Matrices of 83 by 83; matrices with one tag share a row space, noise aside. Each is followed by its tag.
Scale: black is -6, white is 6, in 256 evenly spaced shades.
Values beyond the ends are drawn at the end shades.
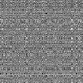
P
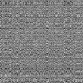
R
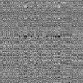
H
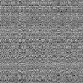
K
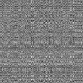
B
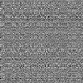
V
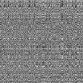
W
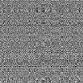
W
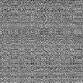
B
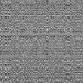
R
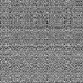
R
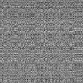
B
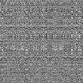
P
